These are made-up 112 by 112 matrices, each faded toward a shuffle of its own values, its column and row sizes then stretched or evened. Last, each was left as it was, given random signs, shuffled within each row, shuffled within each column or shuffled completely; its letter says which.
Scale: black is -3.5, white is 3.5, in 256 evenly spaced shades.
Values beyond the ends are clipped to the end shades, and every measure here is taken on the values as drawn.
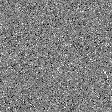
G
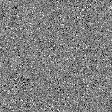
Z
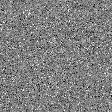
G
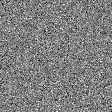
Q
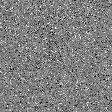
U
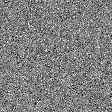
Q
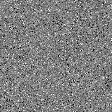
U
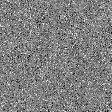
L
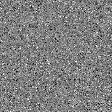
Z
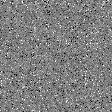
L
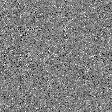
L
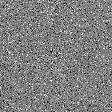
U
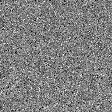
U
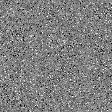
L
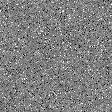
Q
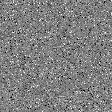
G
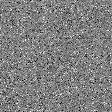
G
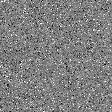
Q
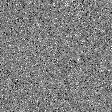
G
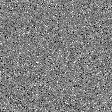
G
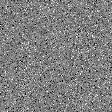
U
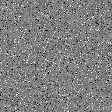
U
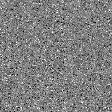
Z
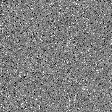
U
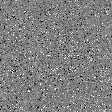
G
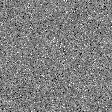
Q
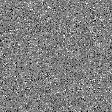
Z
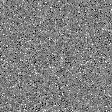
L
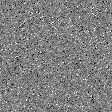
Q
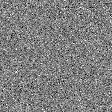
G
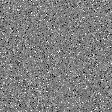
U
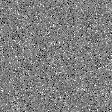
U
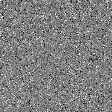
U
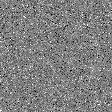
G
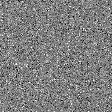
L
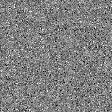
Z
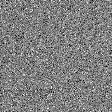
L
